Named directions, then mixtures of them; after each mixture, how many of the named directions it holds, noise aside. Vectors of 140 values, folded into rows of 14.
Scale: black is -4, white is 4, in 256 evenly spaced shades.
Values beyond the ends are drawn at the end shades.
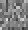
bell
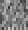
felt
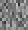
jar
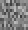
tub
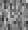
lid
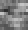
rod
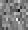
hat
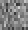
two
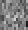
two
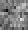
two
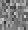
three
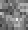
two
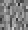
two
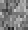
four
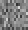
three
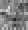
two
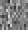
three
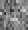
four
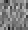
four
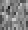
two
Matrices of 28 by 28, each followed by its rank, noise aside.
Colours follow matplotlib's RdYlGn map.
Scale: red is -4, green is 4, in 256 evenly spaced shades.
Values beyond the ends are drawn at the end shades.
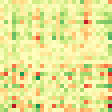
three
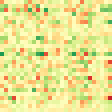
four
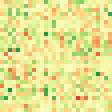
six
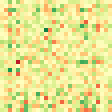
five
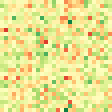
six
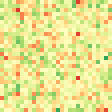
six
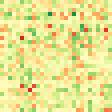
six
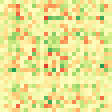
four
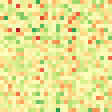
six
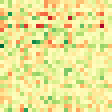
six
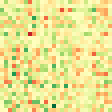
five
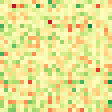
six
